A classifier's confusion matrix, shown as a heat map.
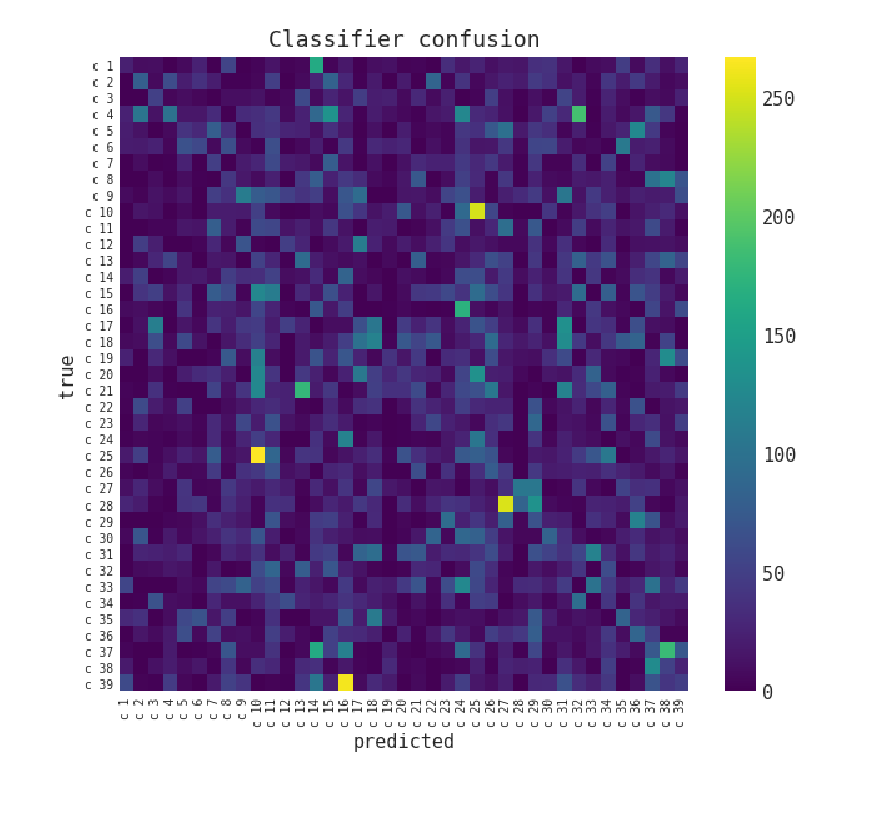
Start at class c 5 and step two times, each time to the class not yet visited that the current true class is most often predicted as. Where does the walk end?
c 29
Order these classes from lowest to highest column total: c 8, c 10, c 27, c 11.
c 8, c 27, c 11, c 10
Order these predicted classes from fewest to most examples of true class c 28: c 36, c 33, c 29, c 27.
c 33, c 36, c 29, c 27
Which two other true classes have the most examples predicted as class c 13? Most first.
c 21, c 32
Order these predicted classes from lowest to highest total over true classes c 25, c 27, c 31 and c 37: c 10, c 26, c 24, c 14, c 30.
c 30, c 26, c 24, c 14, c 10
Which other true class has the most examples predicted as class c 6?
c 35
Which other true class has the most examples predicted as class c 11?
c 15
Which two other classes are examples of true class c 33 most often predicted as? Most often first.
c 24, c 37
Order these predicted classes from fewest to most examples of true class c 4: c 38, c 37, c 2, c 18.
c 18, c 38, c 37, c 2
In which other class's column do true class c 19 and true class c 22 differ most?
c 38
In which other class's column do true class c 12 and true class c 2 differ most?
c 17
